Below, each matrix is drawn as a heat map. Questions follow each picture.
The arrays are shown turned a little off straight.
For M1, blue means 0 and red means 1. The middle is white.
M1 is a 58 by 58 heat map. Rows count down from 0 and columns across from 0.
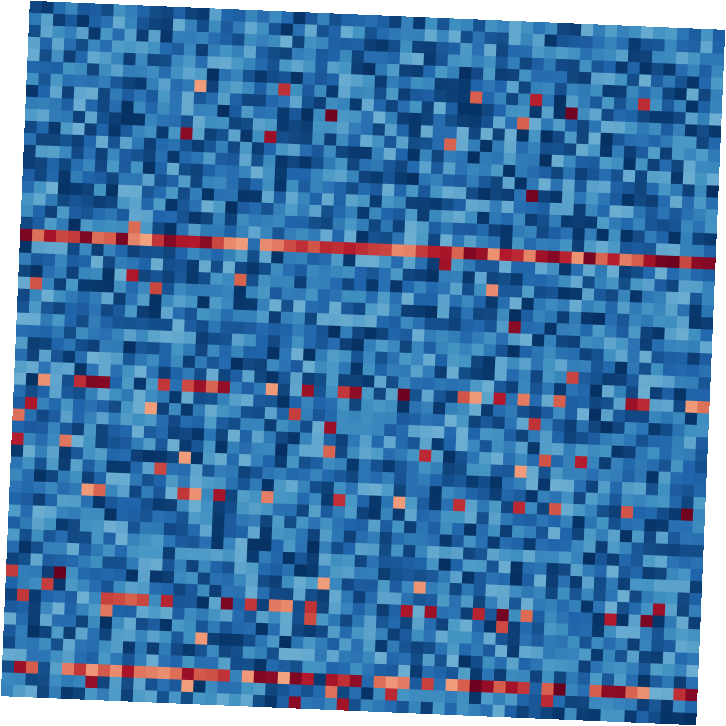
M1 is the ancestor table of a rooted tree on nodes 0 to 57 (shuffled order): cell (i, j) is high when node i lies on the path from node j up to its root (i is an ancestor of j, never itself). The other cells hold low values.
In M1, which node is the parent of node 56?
40
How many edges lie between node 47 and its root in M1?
2
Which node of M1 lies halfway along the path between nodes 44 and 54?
19
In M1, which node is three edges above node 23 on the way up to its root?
55
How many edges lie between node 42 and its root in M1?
7
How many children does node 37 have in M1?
1
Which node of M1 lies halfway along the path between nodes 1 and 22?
33
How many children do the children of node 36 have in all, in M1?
2
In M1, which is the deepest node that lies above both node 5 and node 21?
31
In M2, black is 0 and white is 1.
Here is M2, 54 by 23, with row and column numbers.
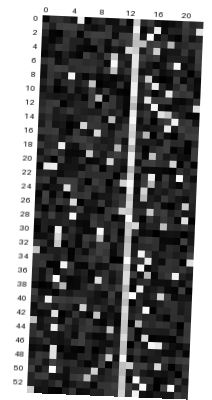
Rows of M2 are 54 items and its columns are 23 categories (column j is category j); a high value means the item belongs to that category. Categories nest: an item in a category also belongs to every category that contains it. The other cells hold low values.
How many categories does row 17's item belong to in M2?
1
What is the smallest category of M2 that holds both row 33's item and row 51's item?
15
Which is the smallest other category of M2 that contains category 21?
5
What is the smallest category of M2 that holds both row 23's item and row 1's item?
16
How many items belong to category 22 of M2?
3
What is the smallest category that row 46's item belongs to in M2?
17
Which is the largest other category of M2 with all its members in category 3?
9
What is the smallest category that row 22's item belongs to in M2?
20
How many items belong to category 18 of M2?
8
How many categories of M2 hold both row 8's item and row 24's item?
3
